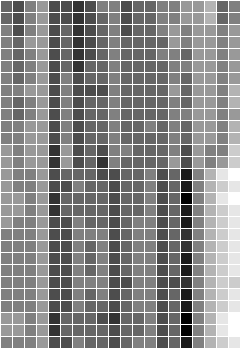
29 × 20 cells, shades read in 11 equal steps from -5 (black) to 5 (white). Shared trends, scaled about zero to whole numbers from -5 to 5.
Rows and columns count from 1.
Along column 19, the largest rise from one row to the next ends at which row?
15
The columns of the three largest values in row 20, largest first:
20, 19, 18
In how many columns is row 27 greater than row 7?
7
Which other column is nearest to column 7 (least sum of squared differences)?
8
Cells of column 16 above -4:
17
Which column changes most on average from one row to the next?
16
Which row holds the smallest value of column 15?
24
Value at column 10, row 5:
0
